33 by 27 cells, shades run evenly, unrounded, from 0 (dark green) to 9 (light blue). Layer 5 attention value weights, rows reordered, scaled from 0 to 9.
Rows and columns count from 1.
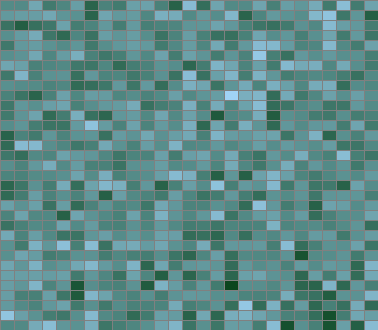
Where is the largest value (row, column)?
10, 17
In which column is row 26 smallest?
22
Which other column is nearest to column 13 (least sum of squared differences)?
4
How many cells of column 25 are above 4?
21
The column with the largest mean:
19
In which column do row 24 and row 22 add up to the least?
5
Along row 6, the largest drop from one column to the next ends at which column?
20
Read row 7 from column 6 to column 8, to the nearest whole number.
3 3 4
